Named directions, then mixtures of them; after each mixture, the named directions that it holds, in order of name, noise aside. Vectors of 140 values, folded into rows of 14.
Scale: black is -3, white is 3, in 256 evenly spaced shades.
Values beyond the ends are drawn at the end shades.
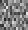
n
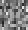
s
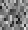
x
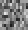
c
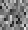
x.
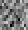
c, x.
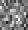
x.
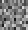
n, s.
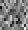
x.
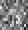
x.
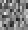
c.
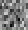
c, x.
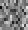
s, x.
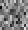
x.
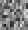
c.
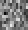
c.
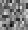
c.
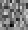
c.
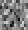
c, x.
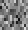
x.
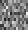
n.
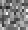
c, s.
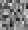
c.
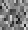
x.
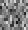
x.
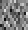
n, x.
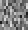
c, n.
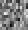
c.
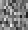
c, n.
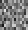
n, s.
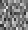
n.
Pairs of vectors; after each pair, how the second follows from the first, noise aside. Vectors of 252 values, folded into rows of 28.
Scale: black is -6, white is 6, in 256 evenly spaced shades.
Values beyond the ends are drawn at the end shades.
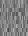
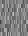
wrapped around.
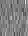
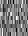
reversed, scaled up.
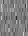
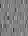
wrapped around, negated, partly zeroed.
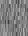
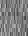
wrapped around.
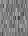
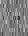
copied.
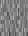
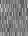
shuffled.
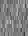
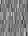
wrapped around.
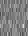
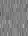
shrunk.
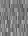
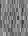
wrapped around, negated.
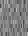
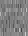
wrapped around, negated, partly zeroed.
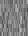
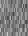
shuffled.
